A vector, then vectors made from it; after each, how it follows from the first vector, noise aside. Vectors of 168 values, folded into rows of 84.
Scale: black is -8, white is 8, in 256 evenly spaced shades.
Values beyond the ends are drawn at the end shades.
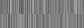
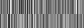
scaled up.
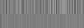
reversed, partly zeroed.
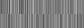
copied.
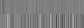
reversed, partly zeroed.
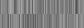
sign-scrambled.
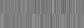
wrapped around, shrunk.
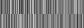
scaled up.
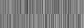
wrapped around, negated.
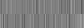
wrapped around, partly zeroed.
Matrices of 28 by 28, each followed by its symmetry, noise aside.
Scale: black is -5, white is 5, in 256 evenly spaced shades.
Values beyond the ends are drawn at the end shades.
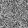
antisymmetric.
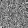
no symmetry.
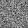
symmetric.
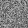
symmetric.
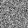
no symmetry.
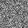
no symmetry.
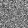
antisymmetric.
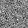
antisymmetric.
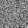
no symmetry.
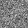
same after a half turn.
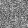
same after a half turn.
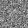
symmetric.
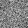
same after a half turn.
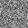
same after a half turn.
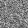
antisymmetric.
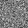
same after a half turn.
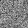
symmetric.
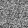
same after a half turn.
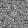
same after a half turn.
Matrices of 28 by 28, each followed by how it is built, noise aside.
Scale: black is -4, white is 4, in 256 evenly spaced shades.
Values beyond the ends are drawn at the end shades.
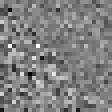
lower triangular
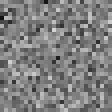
noise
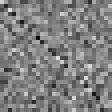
diagonal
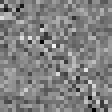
banded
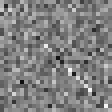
diagonal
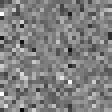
uneven columns
